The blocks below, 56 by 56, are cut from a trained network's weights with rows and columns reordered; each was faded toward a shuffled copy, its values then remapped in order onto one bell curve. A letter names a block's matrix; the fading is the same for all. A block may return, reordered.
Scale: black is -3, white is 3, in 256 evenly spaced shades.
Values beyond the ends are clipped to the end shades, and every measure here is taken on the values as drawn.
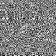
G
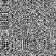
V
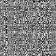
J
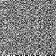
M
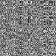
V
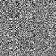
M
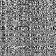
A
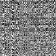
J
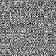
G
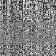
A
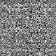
J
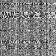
A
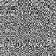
V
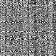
A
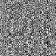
V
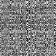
J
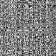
A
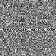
M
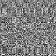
G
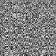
V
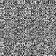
G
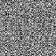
V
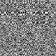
G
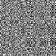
V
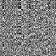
V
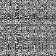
J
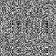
V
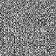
V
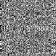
V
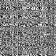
A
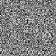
M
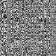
J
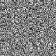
G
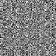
V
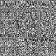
V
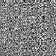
V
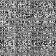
A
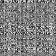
A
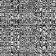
J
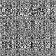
A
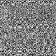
G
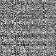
J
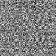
V
